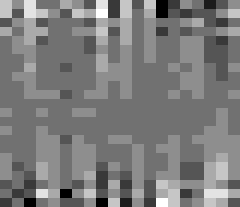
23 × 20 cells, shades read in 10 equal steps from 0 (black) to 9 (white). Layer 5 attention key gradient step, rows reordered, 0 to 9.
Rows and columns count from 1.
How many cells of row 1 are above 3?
13
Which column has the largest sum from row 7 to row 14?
9
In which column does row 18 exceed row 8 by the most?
19
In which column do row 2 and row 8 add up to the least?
14
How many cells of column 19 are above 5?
5
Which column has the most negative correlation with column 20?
16
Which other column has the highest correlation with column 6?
2
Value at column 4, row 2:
7
